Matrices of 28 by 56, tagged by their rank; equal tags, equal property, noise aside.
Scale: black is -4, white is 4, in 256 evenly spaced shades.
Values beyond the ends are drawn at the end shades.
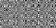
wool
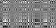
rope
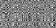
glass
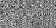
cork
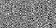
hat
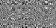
hat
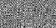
hat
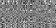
glass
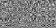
hat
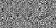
hat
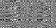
glass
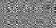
wool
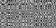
wool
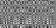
rope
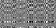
rope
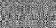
glass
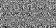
hat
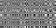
rope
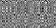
wool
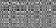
rope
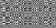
rope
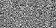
cork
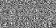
cork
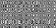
wool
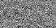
cork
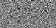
hat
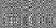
wool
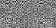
hat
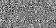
cork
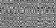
wool
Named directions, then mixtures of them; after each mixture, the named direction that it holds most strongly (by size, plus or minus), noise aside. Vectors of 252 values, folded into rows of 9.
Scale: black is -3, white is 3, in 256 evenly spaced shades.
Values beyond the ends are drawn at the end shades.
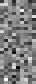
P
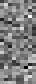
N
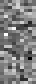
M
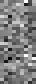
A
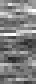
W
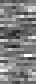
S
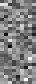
N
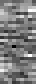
S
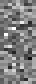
M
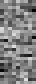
S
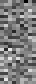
A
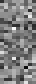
N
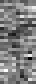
S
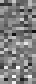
P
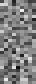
P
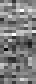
W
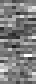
S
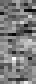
W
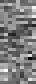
S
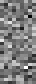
N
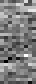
A
